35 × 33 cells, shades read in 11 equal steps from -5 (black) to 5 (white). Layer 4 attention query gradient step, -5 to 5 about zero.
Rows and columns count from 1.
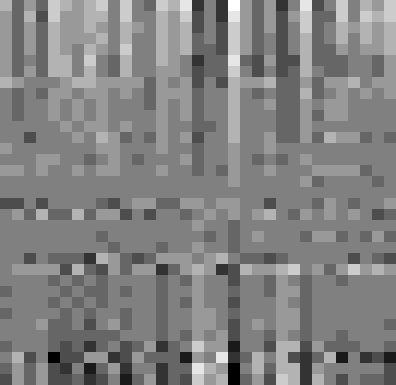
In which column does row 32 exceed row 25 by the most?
19
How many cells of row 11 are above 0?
9
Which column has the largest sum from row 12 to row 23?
20
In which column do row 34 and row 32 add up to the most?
17
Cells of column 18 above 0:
8
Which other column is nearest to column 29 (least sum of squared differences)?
16
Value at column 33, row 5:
2
